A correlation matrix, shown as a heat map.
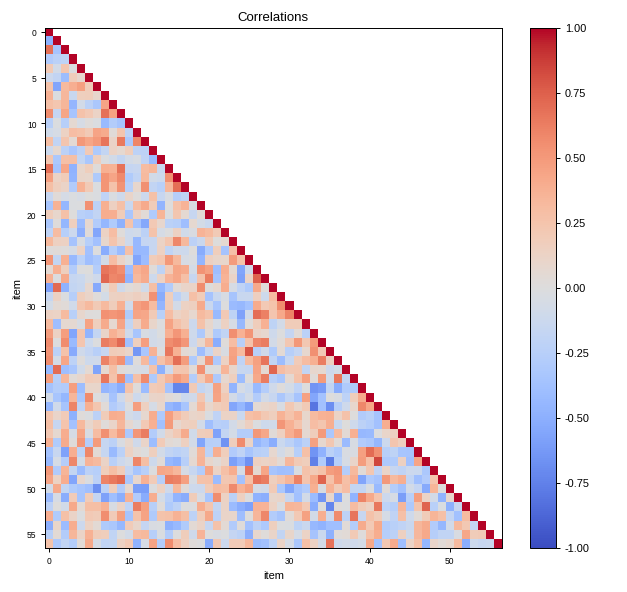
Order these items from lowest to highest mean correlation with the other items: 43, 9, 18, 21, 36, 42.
21, 18, 43, 42, 36, 9
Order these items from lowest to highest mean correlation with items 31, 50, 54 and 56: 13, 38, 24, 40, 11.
11, 38, 24, 40, 13
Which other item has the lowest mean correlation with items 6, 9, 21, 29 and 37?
14
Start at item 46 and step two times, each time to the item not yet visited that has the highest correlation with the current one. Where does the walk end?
5
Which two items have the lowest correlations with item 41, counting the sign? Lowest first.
33, 35
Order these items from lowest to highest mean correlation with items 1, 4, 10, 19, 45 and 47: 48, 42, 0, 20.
48, 0, 20, 42
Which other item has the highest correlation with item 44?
12
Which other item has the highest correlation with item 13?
29
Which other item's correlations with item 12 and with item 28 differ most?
6
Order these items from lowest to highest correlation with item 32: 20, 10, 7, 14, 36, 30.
10, 14, 20, 30, 36, 7
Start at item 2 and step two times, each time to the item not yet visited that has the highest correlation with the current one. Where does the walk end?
15
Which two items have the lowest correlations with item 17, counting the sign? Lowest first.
39, 51
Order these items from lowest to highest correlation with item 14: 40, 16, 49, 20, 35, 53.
49, 16, 35, 40, 53, 20
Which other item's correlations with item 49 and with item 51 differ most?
34
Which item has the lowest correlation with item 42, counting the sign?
3
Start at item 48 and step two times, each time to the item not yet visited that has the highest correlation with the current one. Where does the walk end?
35
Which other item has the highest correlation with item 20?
27
